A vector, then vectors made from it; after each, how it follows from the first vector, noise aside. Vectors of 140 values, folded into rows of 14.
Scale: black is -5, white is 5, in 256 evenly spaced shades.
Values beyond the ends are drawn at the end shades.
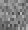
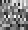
reversed, negated, scaled up.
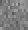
reversed, negated, shrunk.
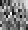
reversed, negated, scaled up.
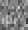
wrapped around, negated.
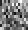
reversed, negated, scaled up.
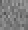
reversed, negated, shrunk.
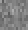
wrapped around, negated, shrunk.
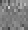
reversed, negated, partly zeroed.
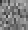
reversed, negated.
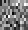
reversed, negated, scaled up.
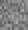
wrapped around, negated, shrunk.
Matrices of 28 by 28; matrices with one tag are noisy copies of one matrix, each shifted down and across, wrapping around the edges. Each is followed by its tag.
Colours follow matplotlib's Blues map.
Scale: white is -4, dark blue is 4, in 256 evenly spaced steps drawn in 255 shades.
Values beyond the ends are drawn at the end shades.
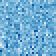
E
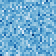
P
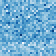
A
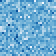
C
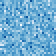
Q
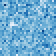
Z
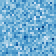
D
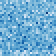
A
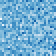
C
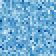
D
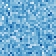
D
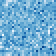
Z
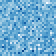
Z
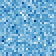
P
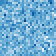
D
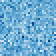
E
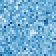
Z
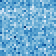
A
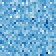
C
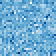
C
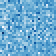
E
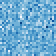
E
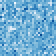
Z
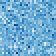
P
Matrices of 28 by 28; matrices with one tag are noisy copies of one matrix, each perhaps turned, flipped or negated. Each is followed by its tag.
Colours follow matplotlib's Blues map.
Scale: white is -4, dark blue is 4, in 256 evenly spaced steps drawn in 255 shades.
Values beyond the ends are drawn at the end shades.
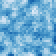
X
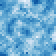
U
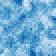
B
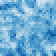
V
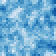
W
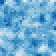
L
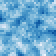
B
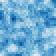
L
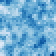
W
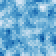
L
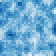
X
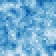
V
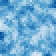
U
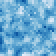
X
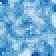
U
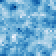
L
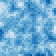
X
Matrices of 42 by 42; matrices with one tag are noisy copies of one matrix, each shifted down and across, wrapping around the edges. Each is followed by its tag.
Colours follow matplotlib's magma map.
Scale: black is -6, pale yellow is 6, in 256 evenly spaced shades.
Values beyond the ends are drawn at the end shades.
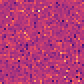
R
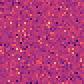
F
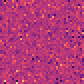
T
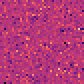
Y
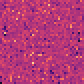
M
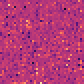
R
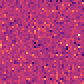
T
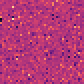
T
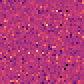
Y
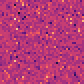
F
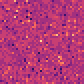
R
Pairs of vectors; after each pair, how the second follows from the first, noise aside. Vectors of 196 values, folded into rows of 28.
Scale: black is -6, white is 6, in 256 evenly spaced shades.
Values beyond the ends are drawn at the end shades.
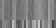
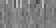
reversed, partly zeroed.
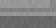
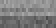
copied.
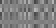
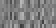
wrapped around, negated.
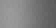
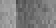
wrapped around, negated.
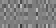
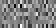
negated, scaled up.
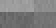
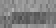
wrapped around, negated.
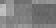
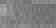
shrunk.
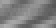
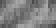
wrapped around, negated.
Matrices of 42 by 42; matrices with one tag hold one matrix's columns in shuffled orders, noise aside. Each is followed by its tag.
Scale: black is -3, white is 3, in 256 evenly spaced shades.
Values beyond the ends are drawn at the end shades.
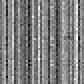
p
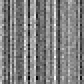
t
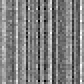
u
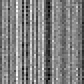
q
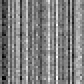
t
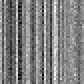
q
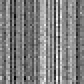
t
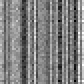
u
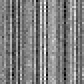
q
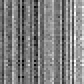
p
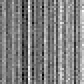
q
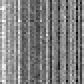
u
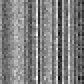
t
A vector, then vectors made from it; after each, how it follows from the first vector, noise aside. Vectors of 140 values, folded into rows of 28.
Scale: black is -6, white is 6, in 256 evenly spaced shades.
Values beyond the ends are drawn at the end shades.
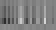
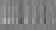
negated, shrunk.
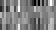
wrapped around, scaled up.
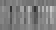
reversed, negated.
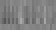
shrunk.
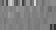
wrapped around, partly zeroed.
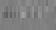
wrapped around, partly zeroed.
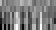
wrapped around, scaled up.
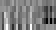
wrapped around, scaled up.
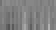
wrapped around, shrunk.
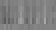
shrunk.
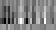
scaled up.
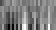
wrapped around, scaled up.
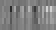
reversed, negated.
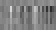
reversed.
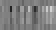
reversed, negated.
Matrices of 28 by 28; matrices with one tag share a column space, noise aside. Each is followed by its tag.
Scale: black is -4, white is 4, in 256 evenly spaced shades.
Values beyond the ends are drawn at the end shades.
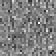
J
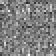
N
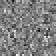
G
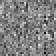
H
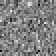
J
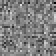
N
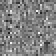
N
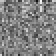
G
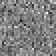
N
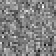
N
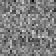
G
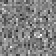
G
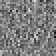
G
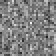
H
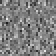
J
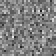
G
